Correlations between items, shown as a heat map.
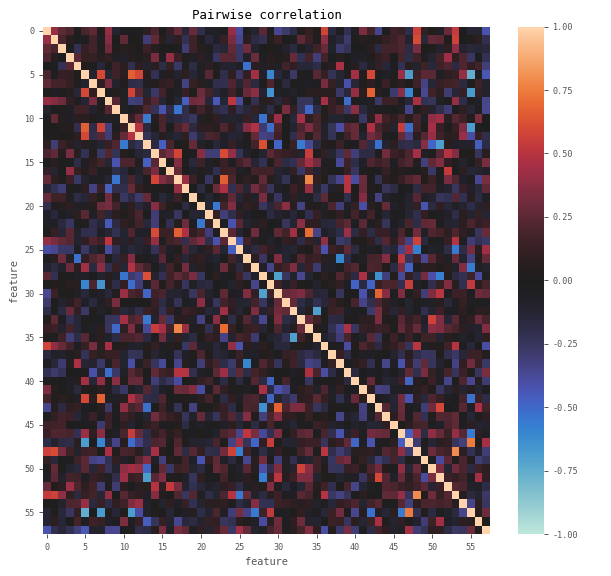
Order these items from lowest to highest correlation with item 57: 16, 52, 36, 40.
36, 40, 52, 16
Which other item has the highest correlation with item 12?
5
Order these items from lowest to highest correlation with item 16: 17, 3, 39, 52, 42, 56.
56, 42, 39, 17, 3, 52
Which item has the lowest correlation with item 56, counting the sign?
13
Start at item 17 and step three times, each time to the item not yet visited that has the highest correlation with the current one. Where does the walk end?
14
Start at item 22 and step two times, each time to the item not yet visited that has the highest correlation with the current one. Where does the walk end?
50
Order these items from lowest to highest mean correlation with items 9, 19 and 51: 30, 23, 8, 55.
55, 23, 30, 8
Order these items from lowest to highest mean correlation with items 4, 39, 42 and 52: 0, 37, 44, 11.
37, 44, 0, 11
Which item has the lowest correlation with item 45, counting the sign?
7
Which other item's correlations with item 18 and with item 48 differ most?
53
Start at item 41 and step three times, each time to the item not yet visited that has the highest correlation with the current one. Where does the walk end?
49
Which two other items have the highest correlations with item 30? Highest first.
43, 51
